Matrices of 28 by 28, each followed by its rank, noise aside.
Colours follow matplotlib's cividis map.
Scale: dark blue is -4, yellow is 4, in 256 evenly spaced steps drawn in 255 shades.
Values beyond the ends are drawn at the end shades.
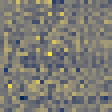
six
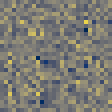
six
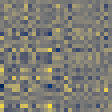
three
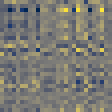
two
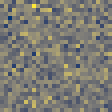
eight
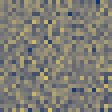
eight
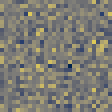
six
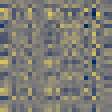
two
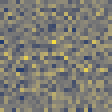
eight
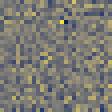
six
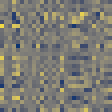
three
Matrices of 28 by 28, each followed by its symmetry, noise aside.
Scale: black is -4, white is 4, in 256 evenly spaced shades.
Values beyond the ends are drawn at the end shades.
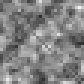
symmetric.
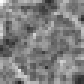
symmetric.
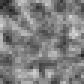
symmetric.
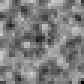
symmetric.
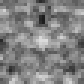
mirrored left to right.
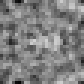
mirrored top to bottom.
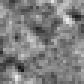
antisymmetric.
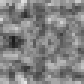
mirrored top to bottom.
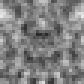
mirrored left to right.
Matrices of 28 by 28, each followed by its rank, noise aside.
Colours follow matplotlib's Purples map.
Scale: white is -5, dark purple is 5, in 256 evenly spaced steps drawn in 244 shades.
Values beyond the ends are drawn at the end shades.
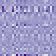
two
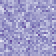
eight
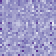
six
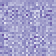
four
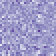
six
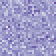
eight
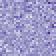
eight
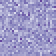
eight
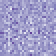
six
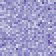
eight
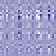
two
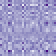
two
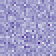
six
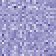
six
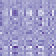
two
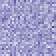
eight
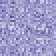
four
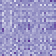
four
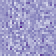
eight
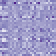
three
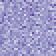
eight
